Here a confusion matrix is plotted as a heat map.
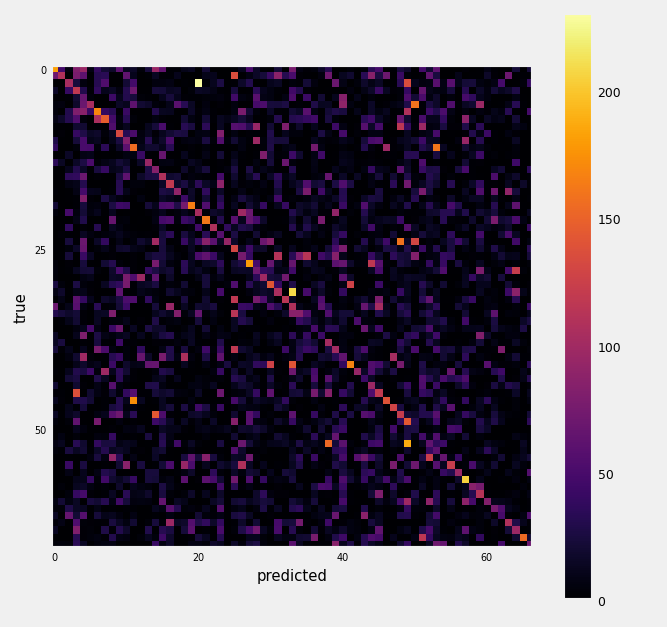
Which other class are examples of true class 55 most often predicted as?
26
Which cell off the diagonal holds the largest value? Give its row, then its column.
2, 20
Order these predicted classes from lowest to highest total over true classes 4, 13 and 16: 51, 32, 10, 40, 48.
48, 10, 32, 51, 40
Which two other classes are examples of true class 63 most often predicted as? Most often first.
16, 34
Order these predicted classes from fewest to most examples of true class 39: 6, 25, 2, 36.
2, 36, 6, 25
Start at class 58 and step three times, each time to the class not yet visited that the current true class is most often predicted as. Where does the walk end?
3
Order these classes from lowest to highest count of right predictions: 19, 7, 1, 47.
1, 47, 7, 19
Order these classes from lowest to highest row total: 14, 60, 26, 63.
14, 63, 60, 26
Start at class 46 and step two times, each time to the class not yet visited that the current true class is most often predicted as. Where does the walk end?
53
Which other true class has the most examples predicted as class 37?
21
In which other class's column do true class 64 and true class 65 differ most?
51
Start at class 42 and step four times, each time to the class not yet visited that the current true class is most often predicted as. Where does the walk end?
25
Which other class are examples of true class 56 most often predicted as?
66
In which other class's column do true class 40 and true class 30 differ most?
41
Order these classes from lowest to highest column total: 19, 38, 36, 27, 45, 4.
19, 36, 38, 27, 45, 4
